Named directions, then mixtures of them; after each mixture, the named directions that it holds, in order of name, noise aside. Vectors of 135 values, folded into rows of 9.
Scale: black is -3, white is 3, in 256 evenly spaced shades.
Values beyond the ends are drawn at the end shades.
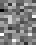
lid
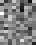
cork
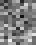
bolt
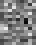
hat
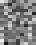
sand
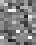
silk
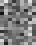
cork, sand.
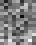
bolt.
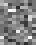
silk.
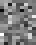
lid, sand, silk.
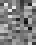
cork, hat.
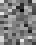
cork, sand, silk.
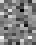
cork, sand, silk.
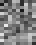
bolt, cork, lid.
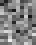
bolt, cork, silk.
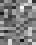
bolt, cork.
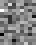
lid.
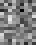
cork, lid, silk.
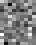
lid, sand.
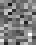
bolt, hat, sand.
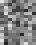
sand.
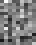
bolt, cork, hat.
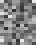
cork, sand.
